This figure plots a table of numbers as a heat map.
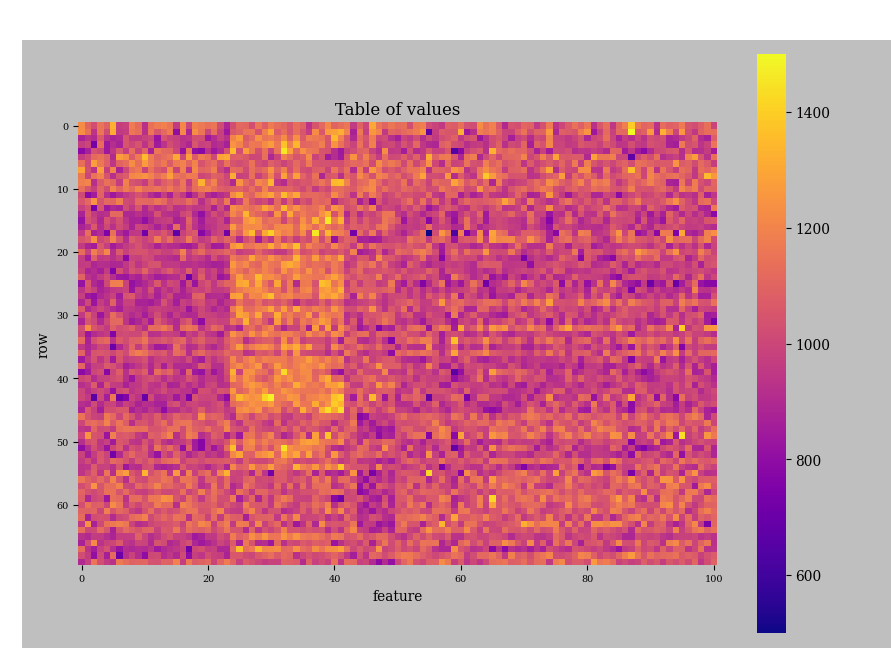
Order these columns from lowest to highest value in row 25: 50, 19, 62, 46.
50, 19, 46, 62
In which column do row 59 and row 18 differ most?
41
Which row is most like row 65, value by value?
42
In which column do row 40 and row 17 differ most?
55
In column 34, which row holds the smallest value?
63
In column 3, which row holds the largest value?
7
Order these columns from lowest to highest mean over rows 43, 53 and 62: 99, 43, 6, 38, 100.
6, 43, 99, 100, 38
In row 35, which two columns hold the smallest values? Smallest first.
5, 95
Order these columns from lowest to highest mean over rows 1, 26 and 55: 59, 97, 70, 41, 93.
59, 93, 70, 97, 41
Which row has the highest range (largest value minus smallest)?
17
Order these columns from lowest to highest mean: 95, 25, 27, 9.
9, 95, 25, 27
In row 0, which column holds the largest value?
87
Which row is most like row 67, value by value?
24
